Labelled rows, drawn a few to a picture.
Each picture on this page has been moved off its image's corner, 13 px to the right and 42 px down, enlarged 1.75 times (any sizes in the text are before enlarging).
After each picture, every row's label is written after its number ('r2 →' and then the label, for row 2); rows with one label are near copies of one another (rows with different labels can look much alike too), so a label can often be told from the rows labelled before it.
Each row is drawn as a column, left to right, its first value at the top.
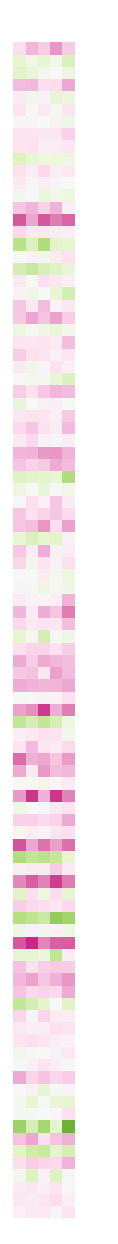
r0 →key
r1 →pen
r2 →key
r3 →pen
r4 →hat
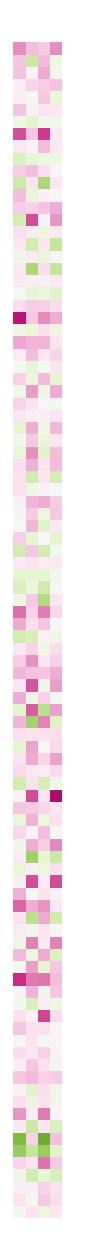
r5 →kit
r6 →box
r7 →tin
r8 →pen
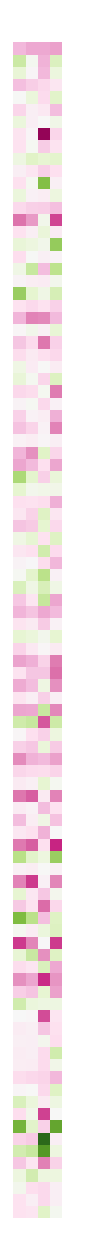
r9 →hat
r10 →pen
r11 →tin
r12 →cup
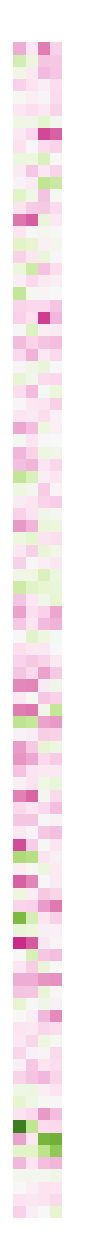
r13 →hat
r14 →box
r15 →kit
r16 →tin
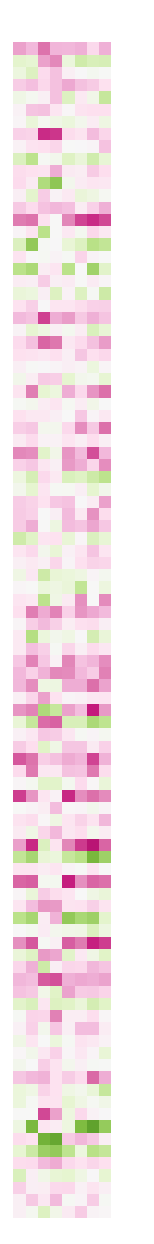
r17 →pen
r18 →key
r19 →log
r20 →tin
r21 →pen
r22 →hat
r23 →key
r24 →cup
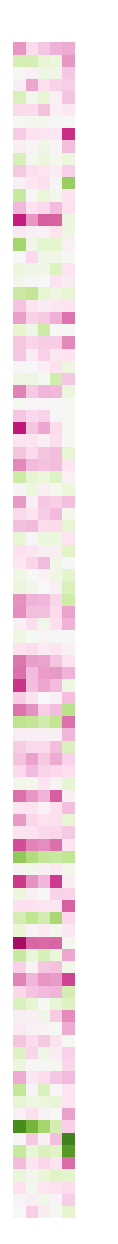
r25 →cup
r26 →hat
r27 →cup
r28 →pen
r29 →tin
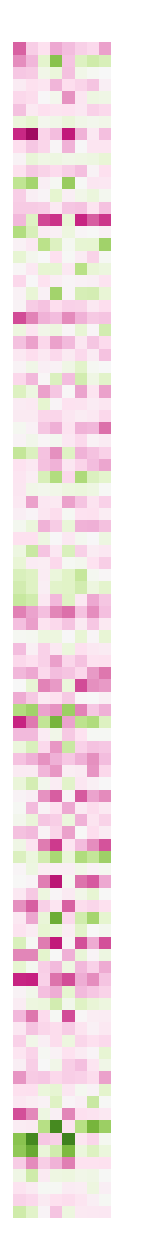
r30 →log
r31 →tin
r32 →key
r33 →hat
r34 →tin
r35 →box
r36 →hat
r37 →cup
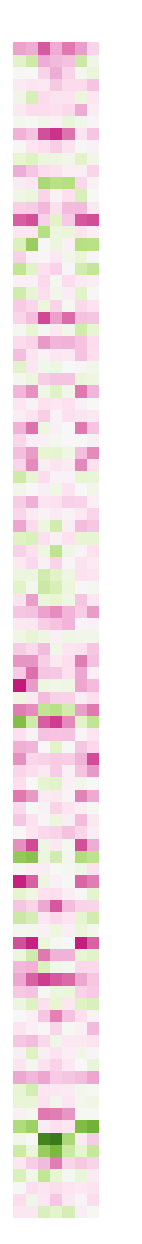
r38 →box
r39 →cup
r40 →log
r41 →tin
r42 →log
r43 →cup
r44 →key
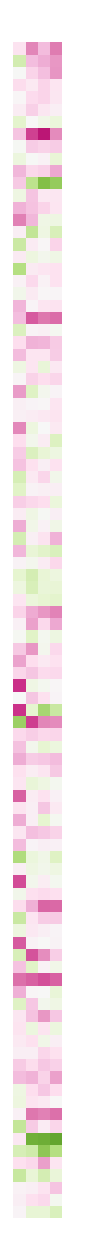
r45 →box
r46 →log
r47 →tin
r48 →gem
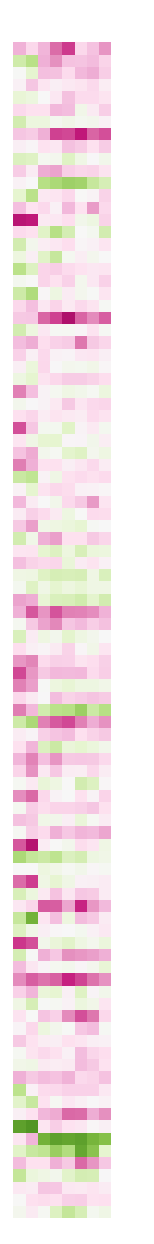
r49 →cup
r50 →hat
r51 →gem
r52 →gem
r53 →log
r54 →tin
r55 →tin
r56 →log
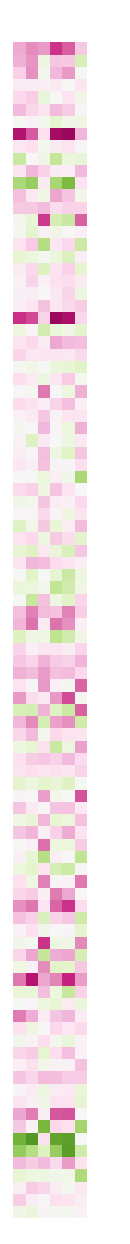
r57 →kit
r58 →gem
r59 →cup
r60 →kit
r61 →kit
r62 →box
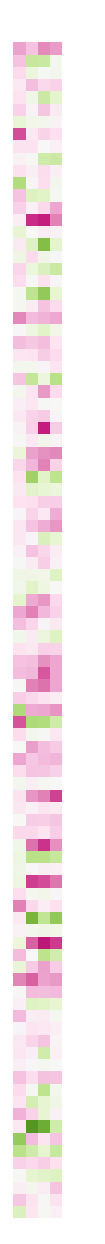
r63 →log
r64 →hat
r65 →cup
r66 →pen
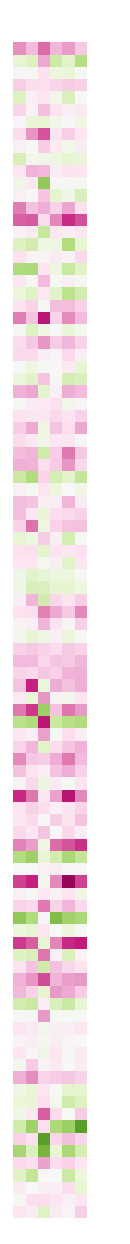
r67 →pen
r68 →box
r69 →log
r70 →hat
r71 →pen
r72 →hat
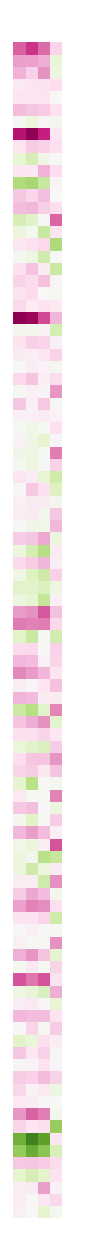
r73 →kit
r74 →kit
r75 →gem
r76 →key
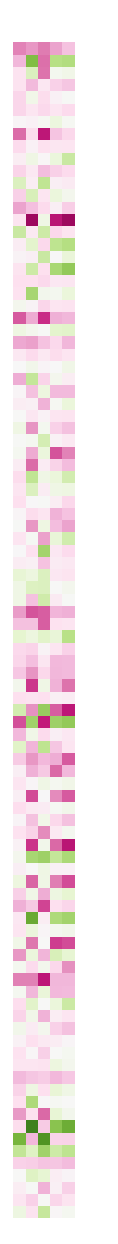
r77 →log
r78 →hat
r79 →gem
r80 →key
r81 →key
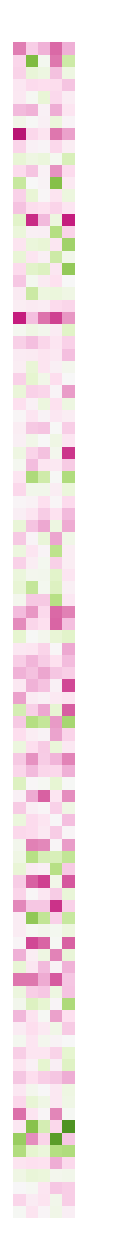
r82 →kit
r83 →hat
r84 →pen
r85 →gem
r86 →key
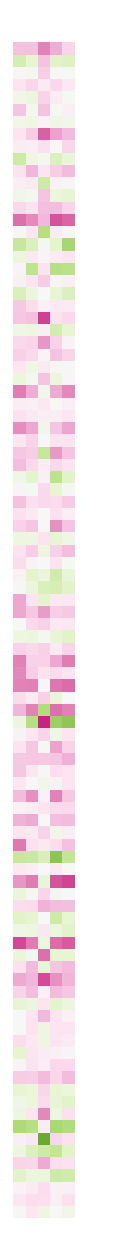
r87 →cup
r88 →box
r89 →log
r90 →box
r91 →box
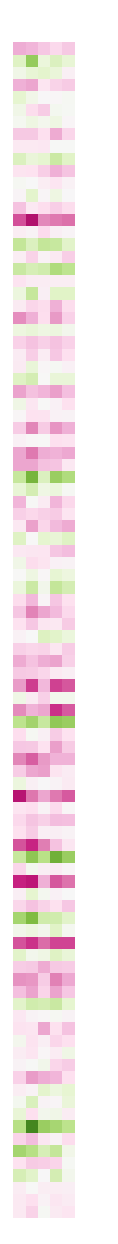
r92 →pen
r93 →hat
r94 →key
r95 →box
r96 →box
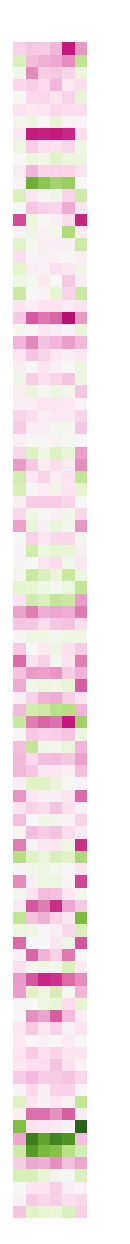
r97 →hat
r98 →tin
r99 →tin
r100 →tin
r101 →log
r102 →hat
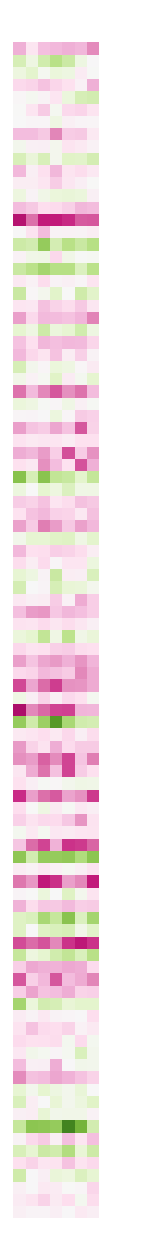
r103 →box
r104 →key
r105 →key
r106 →box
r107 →key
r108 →cup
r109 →pen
